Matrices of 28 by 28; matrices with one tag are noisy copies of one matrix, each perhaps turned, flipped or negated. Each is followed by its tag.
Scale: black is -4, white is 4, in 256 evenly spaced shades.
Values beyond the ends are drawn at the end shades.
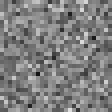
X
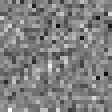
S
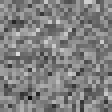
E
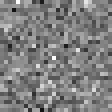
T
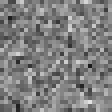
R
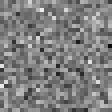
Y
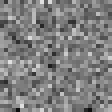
T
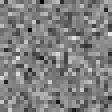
X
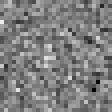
E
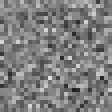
S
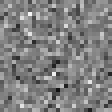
E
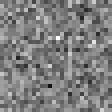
R
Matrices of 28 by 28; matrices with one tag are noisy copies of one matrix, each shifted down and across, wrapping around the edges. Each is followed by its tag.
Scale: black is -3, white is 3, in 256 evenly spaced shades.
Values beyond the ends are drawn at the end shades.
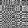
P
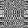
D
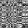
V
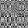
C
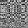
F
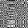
D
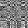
F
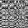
V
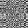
P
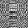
D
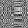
D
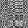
P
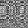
F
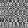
C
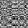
V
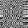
D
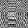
D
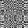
P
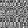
C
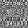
C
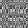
C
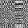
D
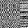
D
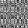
C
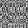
C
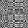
P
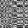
V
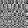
C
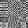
P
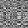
F
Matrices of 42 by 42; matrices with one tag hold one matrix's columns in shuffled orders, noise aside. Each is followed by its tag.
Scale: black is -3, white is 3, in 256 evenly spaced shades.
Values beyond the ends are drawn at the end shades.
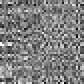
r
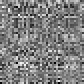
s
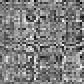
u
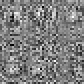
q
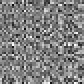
r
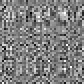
q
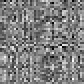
u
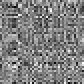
s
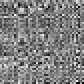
s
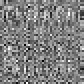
q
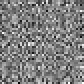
r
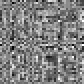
u
